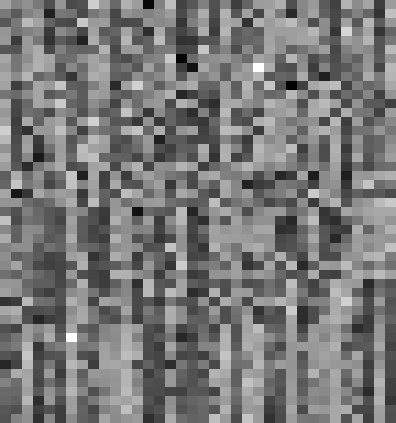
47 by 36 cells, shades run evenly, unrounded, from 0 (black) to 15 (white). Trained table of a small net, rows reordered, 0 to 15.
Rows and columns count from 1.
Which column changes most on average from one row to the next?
13
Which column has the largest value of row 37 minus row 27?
31
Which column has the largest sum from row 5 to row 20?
9
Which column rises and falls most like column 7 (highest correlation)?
11
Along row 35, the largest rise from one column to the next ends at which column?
27
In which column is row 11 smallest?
17
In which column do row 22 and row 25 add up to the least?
2
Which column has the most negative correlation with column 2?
29
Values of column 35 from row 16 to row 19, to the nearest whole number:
6 6 7 6
